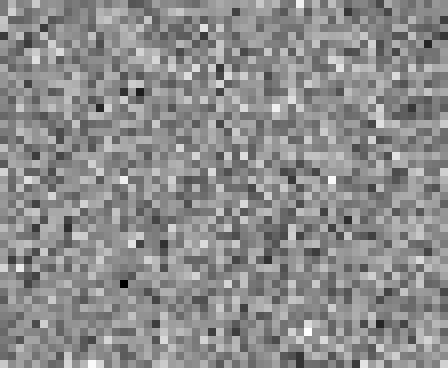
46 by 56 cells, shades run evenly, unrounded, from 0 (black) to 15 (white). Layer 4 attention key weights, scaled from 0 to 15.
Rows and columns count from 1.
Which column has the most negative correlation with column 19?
2
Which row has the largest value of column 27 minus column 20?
28
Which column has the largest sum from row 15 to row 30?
42
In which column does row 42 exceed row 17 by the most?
39
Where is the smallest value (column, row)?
16, 36
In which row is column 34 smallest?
33
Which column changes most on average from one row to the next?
5
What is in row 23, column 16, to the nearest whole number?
14
